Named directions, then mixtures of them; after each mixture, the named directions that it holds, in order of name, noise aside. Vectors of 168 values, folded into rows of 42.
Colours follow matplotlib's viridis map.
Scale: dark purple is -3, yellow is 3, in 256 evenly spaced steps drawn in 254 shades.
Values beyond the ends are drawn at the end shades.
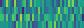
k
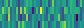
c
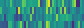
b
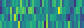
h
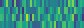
c, k.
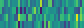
c, h.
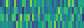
k.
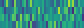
k.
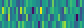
c.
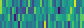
h.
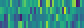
b, c.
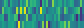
c, h.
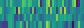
b.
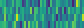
b, k.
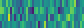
c, h.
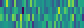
k.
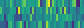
b.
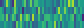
k.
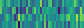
c, h.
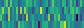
c.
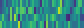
h.
